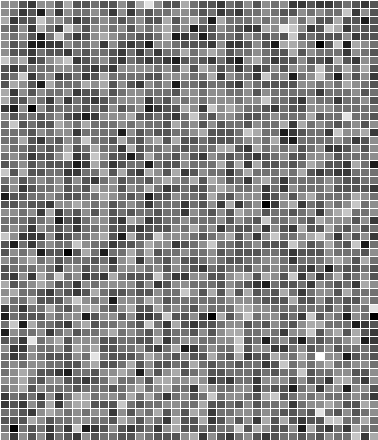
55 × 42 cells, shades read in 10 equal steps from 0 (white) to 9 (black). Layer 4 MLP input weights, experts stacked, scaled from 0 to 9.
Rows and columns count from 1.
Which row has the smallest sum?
39
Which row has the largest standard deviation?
40
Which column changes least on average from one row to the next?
25
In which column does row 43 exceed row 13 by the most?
30
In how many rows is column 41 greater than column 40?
23
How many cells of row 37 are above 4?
29
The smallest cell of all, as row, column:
45, 36
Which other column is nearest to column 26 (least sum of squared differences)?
15
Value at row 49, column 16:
3
